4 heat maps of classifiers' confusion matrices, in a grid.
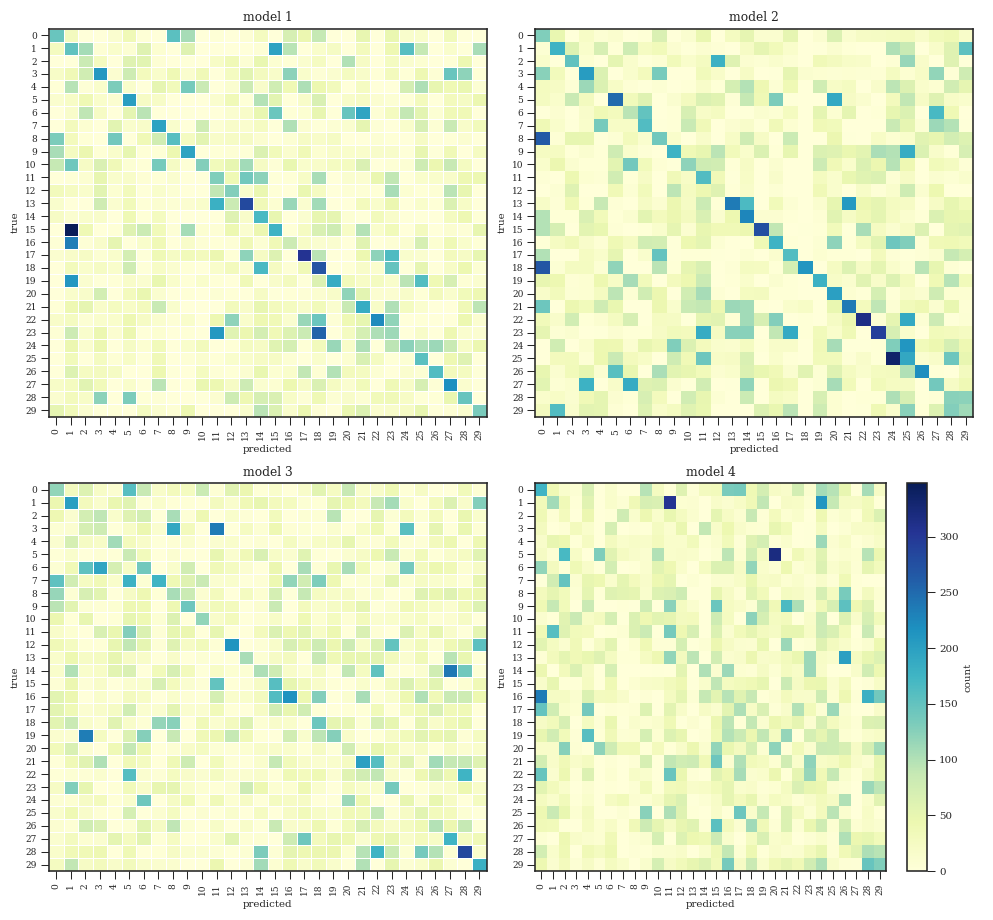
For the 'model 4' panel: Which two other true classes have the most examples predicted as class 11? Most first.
1, 22
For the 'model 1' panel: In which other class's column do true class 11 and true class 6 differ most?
21
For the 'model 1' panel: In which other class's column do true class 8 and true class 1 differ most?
15
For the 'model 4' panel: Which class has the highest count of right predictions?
0
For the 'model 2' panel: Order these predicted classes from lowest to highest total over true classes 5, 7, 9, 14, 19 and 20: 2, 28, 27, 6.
2, 6, 28, 27
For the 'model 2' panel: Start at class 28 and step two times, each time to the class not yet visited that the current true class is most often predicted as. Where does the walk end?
1
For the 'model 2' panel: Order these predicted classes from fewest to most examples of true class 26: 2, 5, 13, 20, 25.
13, 2, 20, 25, 5
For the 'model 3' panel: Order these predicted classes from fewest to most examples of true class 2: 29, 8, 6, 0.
29, 0, 6, 8
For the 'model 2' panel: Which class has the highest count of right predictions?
22
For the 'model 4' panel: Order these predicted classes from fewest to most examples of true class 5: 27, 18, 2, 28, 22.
27, 22, 18, 28, 2
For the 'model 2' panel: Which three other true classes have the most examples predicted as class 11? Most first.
23, 25, 20
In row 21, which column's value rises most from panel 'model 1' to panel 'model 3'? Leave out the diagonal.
22
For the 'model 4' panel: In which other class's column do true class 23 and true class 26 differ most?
15
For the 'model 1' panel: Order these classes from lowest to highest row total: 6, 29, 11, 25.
25, 29, 11, 6
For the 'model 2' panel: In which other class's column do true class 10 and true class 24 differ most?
25
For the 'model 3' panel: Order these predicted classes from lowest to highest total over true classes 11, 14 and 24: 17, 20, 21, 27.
17, 21, 20, 27
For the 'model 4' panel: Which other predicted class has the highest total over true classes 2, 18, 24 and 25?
11
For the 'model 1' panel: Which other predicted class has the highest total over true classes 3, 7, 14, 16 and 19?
1
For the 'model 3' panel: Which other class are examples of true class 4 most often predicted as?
1
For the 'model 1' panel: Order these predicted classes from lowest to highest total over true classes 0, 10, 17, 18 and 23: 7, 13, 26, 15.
26, 15, 7, 13
